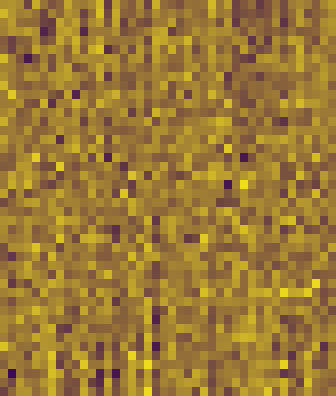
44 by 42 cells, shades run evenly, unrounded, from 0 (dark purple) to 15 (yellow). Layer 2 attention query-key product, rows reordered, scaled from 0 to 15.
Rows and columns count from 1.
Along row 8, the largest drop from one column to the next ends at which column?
10
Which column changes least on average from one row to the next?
3
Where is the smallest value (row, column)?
42, 2
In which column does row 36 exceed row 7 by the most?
32
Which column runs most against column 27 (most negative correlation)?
19
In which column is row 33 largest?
36
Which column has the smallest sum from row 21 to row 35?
20
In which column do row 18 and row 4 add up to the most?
5
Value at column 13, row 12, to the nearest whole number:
12
